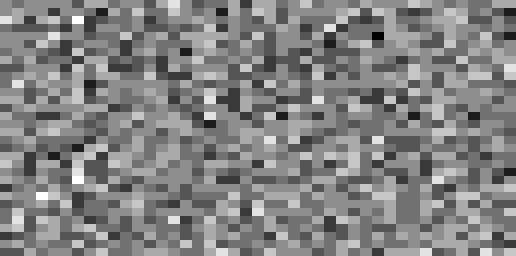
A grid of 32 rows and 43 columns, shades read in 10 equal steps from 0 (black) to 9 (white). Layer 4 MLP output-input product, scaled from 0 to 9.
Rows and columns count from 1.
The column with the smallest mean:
8
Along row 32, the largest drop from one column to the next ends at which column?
37
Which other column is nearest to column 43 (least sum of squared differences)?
9
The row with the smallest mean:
4
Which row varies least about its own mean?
17
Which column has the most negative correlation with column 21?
20
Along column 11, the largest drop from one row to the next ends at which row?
6
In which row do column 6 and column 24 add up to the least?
15
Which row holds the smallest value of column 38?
24
